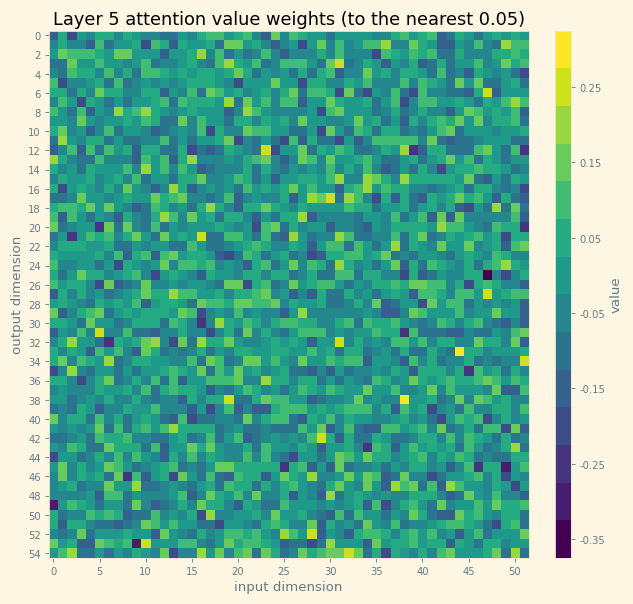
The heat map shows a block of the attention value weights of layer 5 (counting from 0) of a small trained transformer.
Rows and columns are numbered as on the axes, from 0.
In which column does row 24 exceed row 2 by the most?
12
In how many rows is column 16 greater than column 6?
22
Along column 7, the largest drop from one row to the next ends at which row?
24
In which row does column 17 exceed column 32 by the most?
50
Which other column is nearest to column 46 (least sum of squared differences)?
25
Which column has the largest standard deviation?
51
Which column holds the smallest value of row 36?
3
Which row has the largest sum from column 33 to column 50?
36
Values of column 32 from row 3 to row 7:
-0.1 -0.05 0.05 0.15 0
